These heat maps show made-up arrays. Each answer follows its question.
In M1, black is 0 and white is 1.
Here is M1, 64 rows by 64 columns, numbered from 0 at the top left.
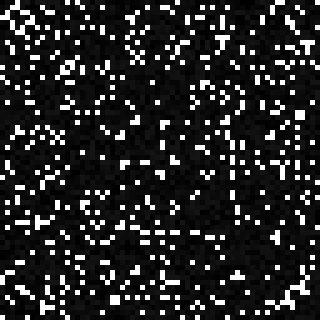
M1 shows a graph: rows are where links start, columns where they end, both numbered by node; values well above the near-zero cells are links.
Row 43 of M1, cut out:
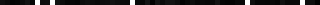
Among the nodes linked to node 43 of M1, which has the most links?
node 60
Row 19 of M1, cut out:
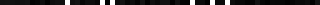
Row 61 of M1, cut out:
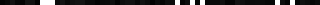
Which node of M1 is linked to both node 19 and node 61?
node 38
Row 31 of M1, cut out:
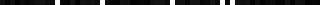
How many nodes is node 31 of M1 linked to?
5
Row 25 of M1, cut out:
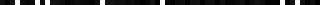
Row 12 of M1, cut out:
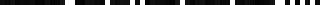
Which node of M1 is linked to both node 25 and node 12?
node 56
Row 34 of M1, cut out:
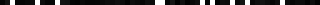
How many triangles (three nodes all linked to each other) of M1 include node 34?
5
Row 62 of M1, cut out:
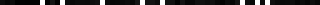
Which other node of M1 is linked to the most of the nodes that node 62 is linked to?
node 55
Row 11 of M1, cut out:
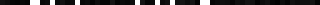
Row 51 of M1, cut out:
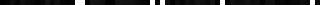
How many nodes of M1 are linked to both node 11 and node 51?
1
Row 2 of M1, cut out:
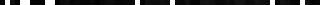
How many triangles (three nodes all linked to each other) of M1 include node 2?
5
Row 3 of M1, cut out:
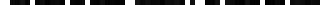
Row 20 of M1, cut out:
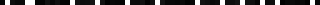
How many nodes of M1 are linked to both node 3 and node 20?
6
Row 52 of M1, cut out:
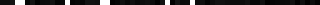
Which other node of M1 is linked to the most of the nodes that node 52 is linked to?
node 6
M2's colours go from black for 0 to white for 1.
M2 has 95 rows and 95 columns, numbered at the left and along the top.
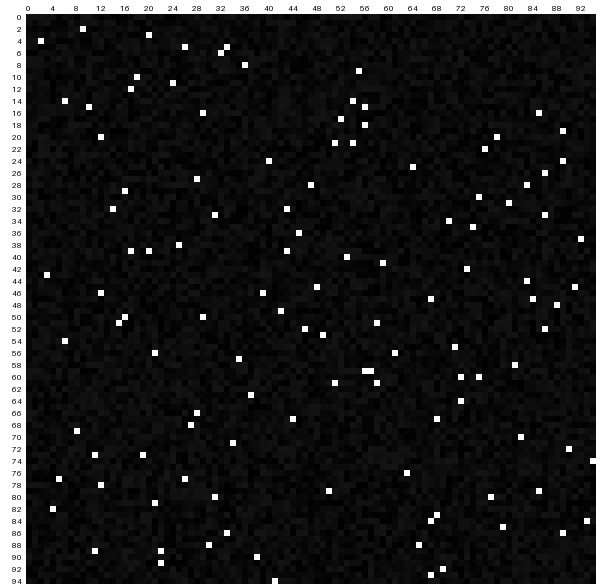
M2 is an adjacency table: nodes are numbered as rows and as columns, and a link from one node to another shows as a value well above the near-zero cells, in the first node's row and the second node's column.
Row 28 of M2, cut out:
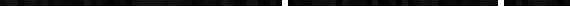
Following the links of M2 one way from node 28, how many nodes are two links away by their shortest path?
3
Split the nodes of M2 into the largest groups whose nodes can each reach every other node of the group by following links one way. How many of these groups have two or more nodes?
11
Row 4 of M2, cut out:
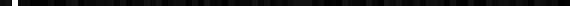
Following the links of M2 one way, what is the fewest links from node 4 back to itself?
8
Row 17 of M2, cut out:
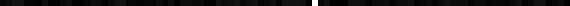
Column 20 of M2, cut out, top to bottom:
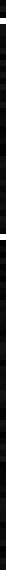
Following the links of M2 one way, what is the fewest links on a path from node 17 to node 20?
4
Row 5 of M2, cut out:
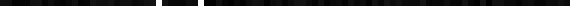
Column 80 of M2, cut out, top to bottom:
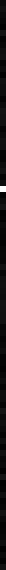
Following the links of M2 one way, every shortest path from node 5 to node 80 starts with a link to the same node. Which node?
node 33
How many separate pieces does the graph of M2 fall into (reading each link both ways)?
11
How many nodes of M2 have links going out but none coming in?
2
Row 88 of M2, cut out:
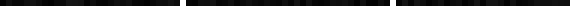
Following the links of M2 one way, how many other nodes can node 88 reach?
3
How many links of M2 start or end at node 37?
2
